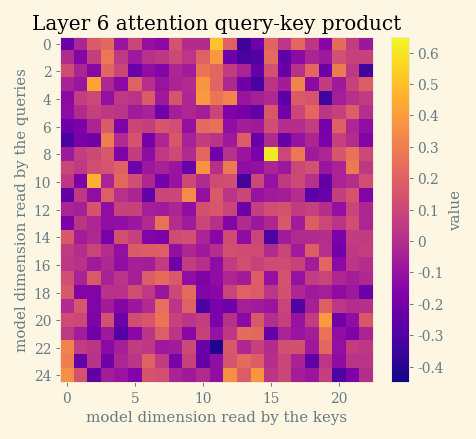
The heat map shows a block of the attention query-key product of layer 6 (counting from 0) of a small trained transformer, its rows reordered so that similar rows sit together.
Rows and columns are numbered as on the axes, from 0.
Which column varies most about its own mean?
11
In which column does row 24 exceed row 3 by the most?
14
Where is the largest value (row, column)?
8, 15
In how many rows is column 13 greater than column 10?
11
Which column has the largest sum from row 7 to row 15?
21
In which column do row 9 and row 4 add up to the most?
10
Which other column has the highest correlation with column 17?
2
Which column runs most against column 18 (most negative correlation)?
9
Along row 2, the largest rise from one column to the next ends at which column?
20
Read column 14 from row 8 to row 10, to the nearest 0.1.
-0.2 -0.1 0.1
